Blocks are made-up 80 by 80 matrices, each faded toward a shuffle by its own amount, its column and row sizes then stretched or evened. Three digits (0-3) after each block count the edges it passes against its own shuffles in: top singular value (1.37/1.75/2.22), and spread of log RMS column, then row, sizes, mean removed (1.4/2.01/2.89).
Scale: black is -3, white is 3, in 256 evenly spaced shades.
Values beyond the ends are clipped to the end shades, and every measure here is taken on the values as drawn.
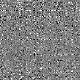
2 2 2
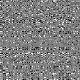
3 1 3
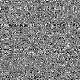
2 0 2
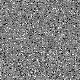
0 0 1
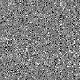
2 1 1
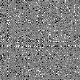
2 2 2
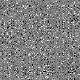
2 2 1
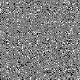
2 2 2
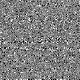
2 0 2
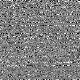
0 0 3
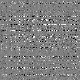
1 2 3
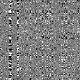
3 3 2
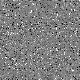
1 1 1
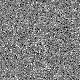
0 0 0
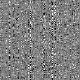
2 3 1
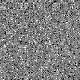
2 0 0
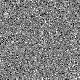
1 0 0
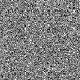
2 1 0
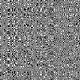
3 2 1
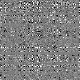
1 3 3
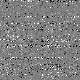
0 1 3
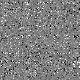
0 1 2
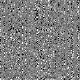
1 3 0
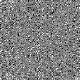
2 2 0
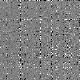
1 3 2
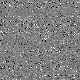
1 0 2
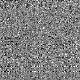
2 1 2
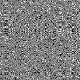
3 1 1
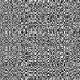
3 3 1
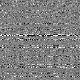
3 0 3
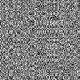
3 1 0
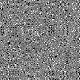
2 1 0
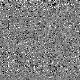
1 1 2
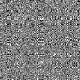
3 2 2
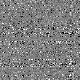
1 1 3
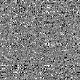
2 1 2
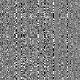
3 3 1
